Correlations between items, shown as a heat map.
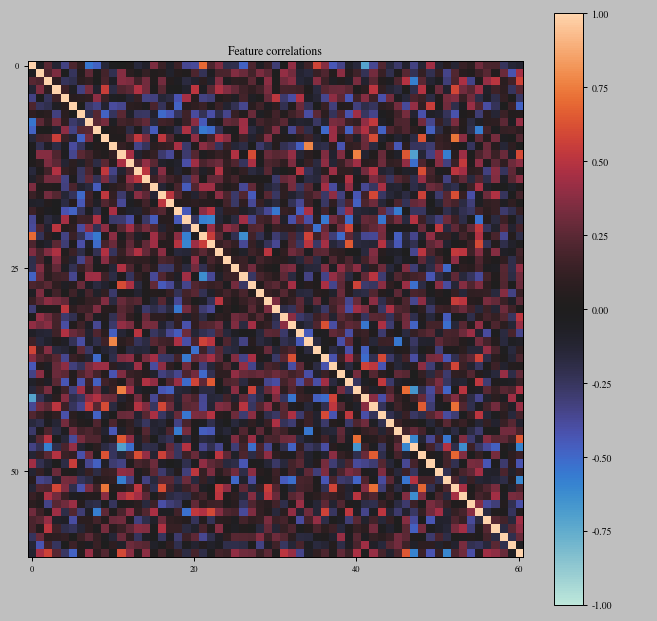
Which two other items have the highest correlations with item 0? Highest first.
21, 35
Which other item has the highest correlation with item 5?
49
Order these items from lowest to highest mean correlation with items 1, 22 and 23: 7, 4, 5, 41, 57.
41, 4, 5, 7, 57
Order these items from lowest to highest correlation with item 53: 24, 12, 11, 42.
24, 42, 11, 12
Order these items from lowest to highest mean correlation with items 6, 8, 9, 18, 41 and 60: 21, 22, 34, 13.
21, 22, 34, 13
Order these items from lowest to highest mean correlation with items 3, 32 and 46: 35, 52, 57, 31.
35, 52, 57, 31
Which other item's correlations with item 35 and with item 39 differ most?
20
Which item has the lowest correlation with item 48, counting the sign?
6
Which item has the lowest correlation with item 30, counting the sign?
18
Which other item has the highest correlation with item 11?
40
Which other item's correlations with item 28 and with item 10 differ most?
34
